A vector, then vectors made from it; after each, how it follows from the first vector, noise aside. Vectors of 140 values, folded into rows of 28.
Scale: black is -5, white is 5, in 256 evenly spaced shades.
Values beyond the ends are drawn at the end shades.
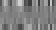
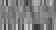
reversed, negated.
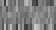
reversed.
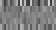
sign-scrambled.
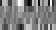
scaled up.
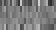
sign-scrambled.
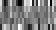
negated, scaled up.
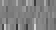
reversed, partly zeroed.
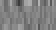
negated, shrunk.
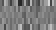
sign-scrambled.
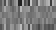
sign-scrambled.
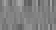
shrunk.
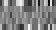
scaled up.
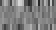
copied.
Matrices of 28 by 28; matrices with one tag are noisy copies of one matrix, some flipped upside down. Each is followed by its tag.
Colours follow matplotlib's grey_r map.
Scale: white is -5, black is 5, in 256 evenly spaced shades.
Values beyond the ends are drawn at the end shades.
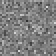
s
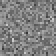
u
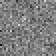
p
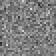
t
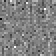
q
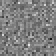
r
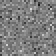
t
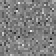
r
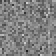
q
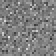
r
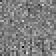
q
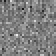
q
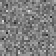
r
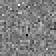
s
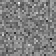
r
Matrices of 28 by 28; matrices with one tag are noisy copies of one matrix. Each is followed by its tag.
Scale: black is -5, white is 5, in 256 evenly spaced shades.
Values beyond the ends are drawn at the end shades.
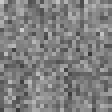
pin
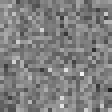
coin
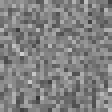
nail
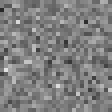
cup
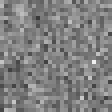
pin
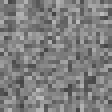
pin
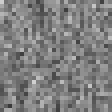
pin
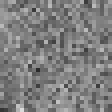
coin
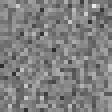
nail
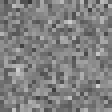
cup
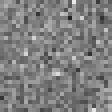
nail
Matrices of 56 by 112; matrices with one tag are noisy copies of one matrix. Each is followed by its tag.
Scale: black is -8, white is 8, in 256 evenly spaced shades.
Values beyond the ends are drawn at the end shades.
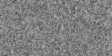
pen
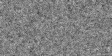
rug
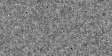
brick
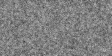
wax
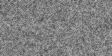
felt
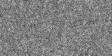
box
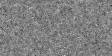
brick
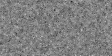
brick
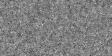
rug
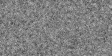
wax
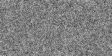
box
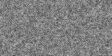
rug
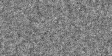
rug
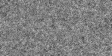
felt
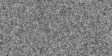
brick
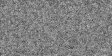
wax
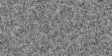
brick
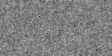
box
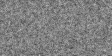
wax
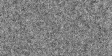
pen
